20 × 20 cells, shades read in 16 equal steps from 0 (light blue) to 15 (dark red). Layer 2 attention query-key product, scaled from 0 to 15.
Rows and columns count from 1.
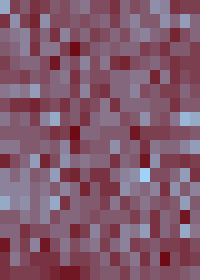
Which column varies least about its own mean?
10
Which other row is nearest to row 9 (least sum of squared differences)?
15
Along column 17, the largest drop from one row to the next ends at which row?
20
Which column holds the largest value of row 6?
16
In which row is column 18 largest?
3
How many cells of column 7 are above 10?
6
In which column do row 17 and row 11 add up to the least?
19
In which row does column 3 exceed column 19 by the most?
17
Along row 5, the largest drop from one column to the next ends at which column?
7
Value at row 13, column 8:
13
